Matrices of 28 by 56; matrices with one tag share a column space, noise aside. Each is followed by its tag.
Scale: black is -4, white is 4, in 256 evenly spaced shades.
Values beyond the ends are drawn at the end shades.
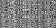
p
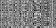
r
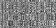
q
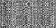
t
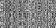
r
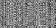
t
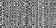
t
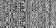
r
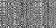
t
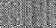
t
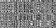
q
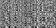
r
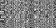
p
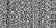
p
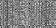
t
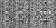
p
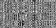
q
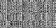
q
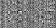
p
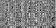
r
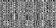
q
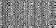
t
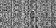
r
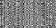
t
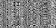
t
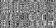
q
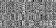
q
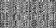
q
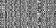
r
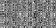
r
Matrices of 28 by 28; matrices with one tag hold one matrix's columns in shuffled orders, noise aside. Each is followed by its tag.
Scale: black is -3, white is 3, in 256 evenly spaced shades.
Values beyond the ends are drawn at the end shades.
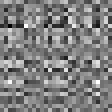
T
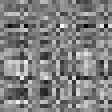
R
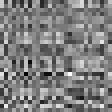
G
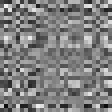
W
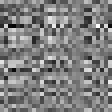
T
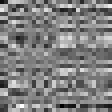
W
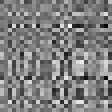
R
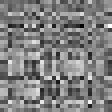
R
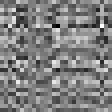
T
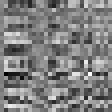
G
